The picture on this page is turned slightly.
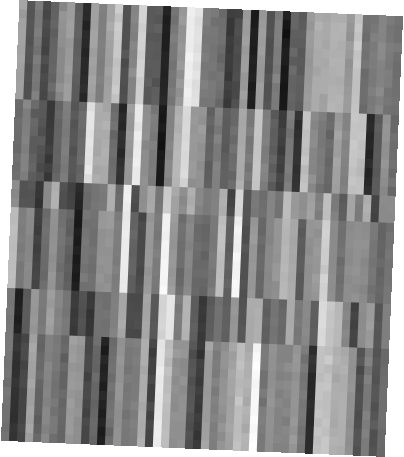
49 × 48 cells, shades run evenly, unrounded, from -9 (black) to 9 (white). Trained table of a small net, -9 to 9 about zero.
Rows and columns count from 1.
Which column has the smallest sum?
19
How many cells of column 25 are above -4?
32
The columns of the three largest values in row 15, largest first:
16, 10, 22
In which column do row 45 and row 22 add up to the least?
2
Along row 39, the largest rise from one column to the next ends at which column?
20
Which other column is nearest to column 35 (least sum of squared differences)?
27
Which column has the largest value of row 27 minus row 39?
13
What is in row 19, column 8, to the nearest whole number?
-3
